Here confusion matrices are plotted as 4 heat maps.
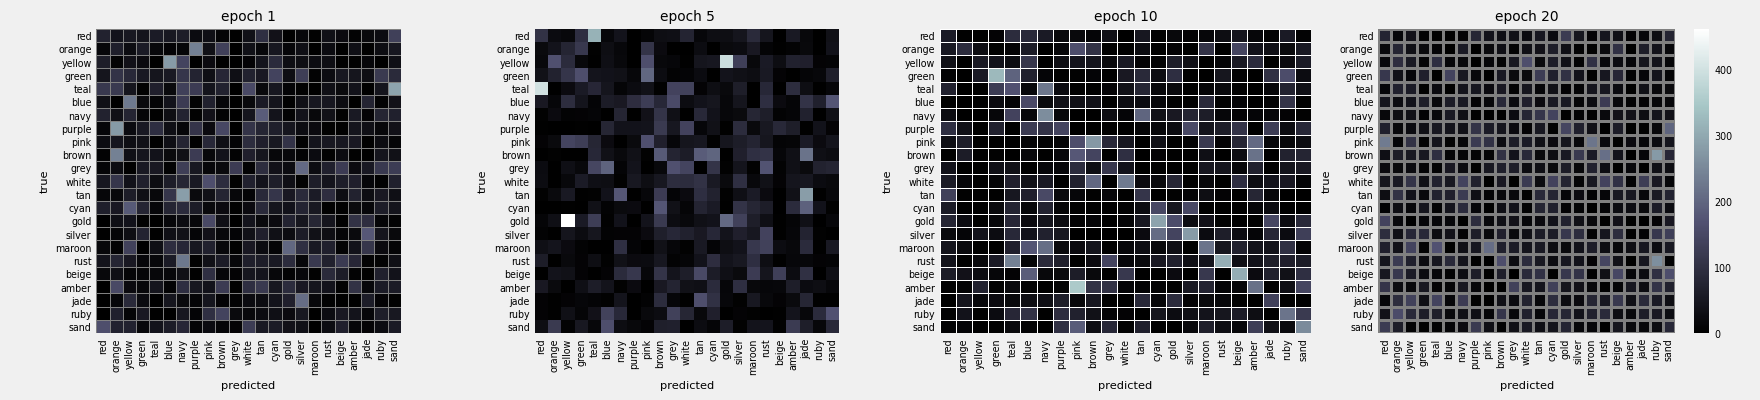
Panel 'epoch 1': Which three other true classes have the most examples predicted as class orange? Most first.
purple, brown, amber
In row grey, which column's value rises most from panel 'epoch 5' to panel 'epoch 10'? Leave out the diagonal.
pink
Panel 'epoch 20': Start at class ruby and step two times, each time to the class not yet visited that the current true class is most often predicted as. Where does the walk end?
beige
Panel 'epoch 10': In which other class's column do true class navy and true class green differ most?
ruby
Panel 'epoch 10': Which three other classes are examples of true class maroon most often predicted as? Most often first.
navy, blue, ruby
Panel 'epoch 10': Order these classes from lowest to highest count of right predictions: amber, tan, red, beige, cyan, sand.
red, tan, cyan, amber, sand, beige
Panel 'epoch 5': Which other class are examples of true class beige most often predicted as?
tan
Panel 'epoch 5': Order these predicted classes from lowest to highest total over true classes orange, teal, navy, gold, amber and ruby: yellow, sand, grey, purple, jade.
purple, jade, sand, grey, yellow
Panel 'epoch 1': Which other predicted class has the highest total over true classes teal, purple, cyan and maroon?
orange
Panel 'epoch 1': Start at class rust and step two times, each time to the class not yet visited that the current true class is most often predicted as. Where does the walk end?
tan
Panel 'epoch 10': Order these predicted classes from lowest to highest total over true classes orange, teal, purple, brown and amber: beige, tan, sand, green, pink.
tan, green, beige, sand, pink
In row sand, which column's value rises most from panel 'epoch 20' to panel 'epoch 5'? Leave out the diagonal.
blue
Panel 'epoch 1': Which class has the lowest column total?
grey
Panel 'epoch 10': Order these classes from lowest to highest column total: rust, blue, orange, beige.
orange, rust, beige, blue
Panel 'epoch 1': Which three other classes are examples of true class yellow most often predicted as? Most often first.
blue, navy, cyan
